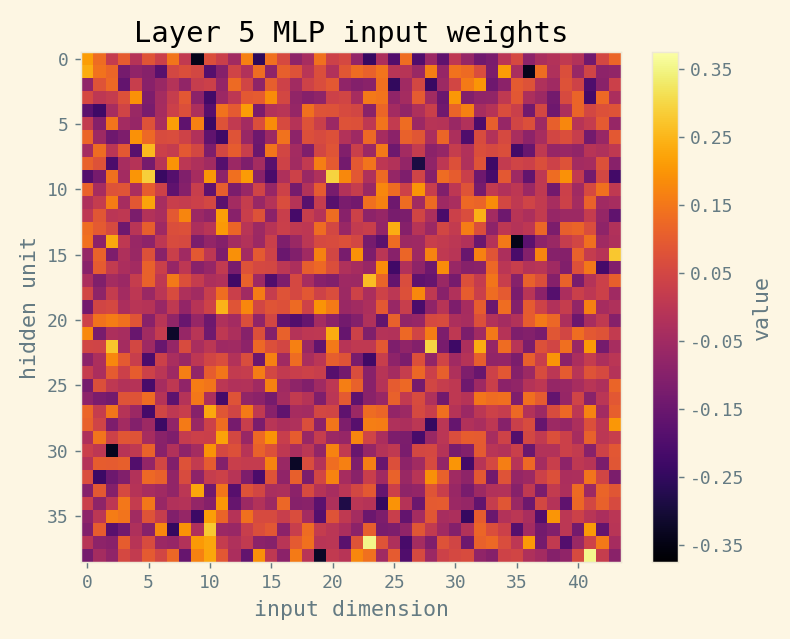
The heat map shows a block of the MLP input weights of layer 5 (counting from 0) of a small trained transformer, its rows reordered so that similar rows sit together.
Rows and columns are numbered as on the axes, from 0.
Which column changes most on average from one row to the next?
2
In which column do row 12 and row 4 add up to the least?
29
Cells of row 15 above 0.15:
7
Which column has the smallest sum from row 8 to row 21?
35
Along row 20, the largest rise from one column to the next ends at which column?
25
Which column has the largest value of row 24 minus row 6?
11
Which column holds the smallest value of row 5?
10
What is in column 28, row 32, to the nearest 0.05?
0.2
